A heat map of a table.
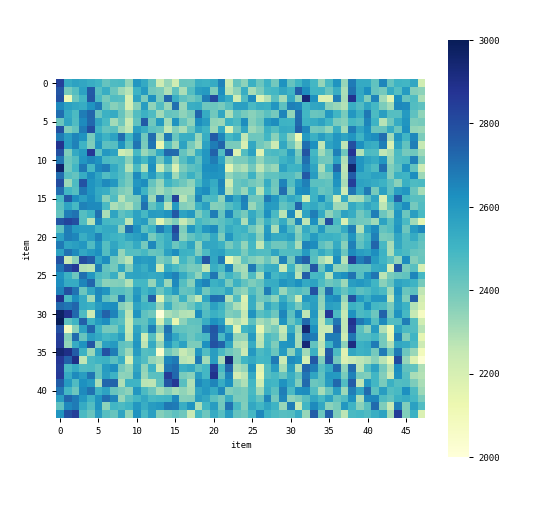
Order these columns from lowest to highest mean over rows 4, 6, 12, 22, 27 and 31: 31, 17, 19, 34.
34, 17, 19, 31
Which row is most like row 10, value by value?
12
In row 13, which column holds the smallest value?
22
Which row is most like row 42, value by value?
17
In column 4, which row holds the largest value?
9
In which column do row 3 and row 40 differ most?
15
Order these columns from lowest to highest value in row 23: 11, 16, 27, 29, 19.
27, 16, 11, 29, 19
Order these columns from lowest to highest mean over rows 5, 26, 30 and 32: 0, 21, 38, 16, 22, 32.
16, 22, 21, 32, 38, 0
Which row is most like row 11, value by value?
31
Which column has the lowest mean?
47
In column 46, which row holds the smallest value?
36
